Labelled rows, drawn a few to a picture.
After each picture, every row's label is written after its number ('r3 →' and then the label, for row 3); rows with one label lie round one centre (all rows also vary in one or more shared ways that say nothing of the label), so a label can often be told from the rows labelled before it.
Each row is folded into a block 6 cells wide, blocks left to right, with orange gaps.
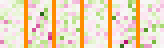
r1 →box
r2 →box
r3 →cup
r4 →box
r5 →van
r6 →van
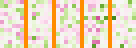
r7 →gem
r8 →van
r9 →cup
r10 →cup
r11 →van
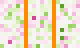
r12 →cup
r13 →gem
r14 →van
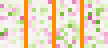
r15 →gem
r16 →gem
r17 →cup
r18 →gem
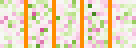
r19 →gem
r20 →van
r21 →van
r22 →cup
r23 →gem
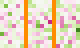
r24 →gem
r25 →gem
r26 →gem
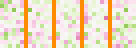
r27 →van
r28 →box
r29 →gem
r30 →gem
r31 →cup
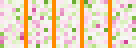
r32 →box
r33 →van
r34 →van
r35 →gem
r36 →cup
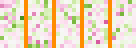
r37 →cup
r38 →van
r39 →cup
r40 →van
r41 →van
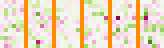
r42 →cup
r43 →gem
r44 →box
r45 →gem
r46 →gem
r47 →box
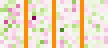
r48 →box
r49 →gem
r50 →van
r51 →van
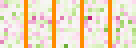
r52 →box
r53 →gem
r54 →gem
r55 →gem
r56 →gem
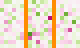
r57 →box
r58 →gem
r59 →cup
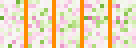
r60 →van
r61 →gem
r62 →cup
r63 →cup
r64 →gem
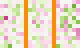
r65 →gem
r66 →box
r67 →cup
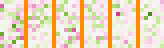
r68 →box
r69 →cup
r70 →box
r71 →box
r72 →van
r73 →cup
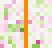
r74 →box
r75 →gem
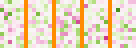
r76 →box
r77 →cup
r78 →gem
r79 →box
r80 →box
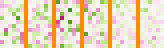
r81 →box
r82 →cup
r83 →gem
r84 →box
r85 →gem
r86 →box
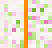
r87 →cup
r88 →van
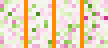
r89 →box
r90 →cup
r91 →box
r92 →gem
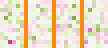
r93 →cup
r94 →cup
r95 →cup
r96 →box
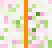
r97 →cup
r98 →cup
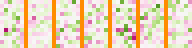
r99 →box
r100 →gem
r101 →van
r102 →cup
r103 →box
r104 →cup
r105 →van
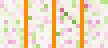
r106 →cup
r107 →van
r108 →cup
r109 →box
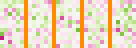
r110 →gem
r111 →cup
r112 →gem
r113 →cup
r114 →cup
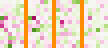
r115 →gem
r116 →van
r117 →box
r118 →gem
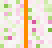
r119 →van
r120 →box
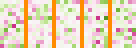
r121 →gem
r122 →cup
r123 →gem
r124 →cup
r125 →box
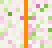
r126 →gem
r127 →cup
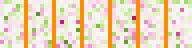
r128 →box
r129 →cup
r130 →box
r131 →cup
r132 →gem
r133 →box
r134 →box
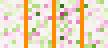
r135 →gem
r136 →gem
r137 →van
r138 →van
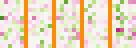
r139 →van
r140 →gem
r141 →box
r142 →box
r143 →box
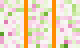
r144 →box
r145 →gem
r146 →gem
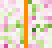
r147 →cup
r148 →gem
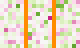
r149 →cup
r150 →gem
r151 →van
